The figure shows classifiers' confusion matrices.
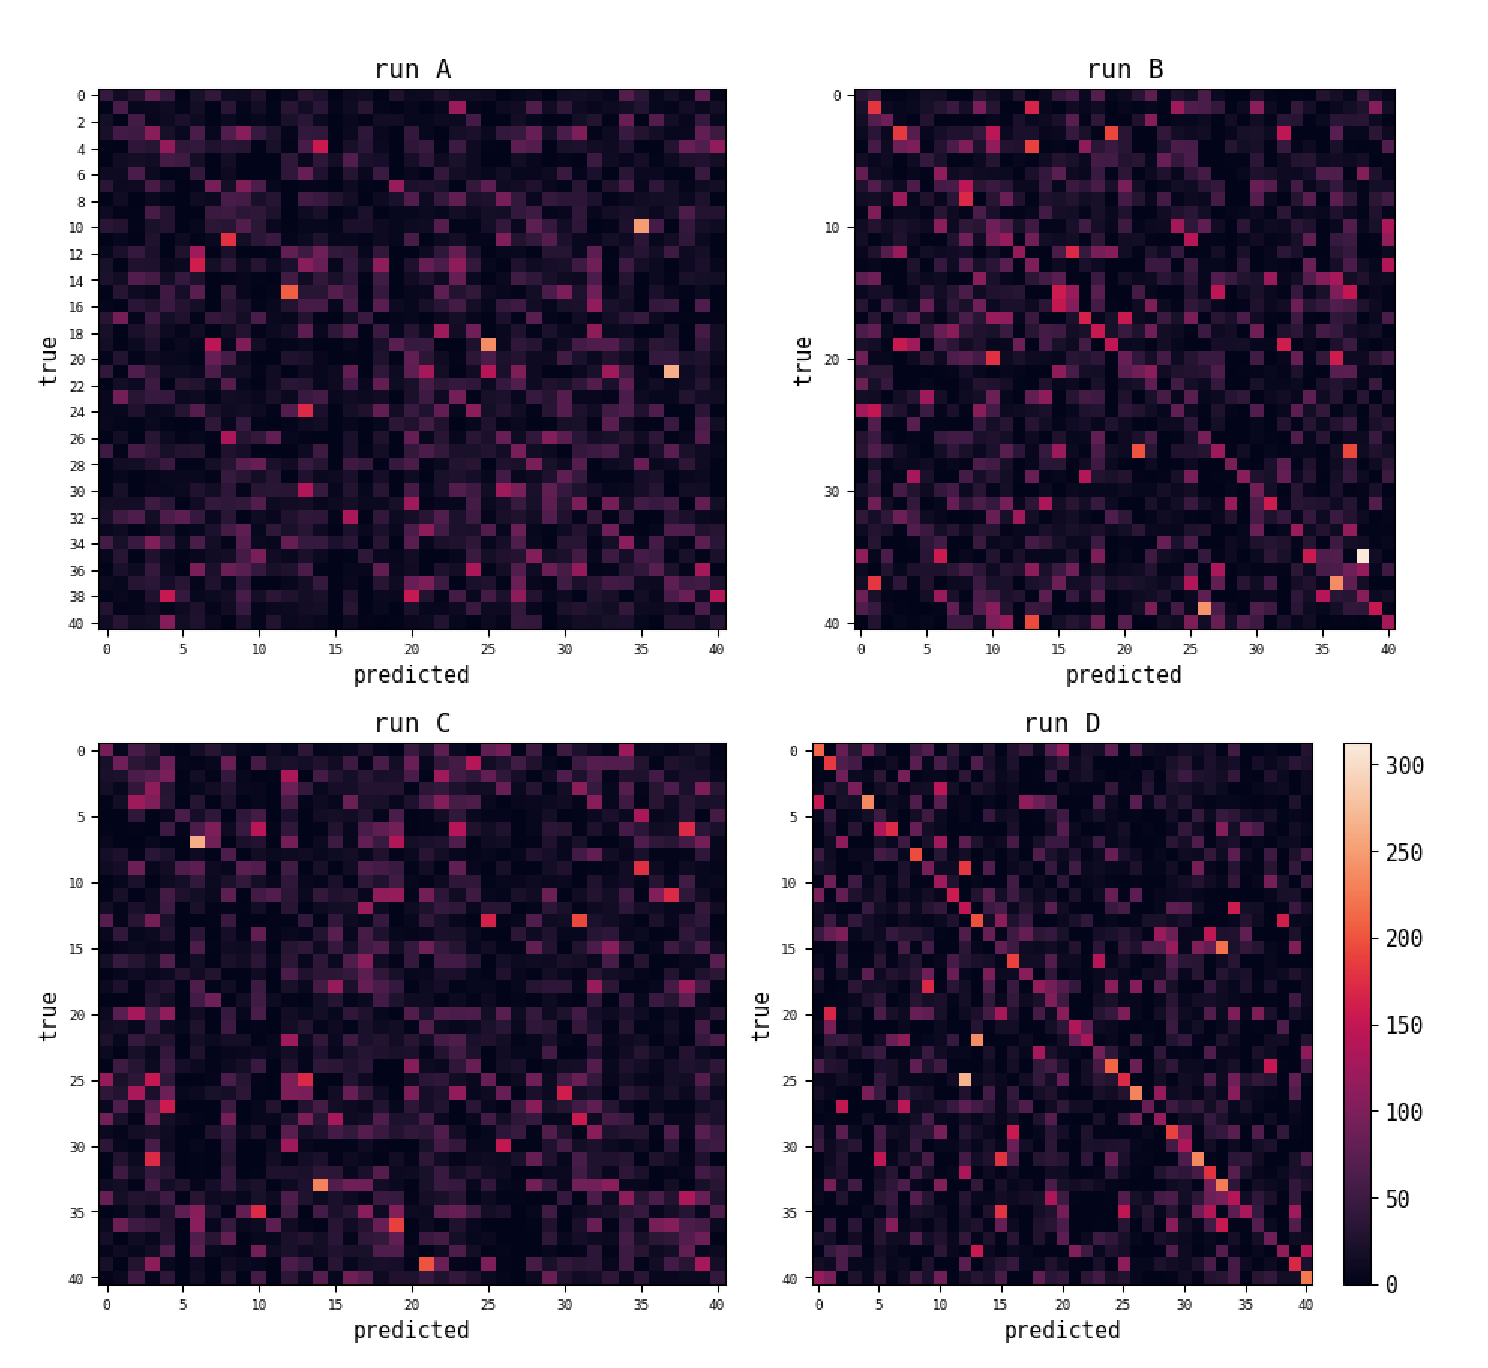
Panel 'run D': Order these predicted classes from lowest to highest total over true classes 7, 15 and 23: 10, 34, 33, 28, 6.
6, 34, 28, 10, 33
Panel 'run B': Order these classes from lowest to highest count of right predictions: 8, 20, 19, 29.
20, 29, 19, 8
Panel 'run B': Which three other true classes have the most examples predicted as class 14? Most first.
31, 23, 38
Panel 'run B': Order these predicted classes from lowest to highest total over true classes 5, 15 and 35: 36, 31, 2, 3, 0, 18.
3, 31, 2, 0, 36, 18
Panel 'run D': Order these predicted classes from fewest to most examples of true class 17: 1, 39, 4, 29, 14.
1, 39, 29, 4, 14
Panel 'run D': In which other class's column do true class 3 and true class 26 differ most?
10
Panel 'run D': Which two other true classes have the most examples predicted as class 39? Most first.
35, 15
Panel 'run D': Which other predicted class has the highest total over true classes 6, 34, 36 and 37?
33
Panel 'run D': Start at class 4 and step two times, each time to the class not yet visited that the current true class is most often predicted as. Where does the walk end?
20
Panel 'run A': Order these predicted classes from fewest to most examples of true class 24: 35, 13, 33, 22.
35, 33, 22, 13
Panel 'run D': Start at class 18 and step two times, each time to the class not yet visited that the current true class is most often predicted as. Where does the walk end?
12
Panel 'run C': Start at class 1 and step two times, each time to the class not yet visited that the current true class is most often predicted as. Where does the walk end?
20
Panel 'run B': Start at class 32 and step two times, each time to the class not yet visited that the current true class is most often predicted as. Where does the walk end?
16
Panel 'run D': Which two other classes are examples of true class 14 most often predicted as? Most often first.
32, 28
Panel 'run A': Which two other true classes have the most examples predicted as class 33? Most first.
21, 31
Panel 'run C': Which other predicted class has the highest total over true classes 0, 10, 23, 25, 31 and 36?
3
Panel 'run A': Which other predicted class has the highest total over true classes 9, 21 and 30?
37
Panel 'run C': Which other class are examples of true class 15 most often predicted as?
33
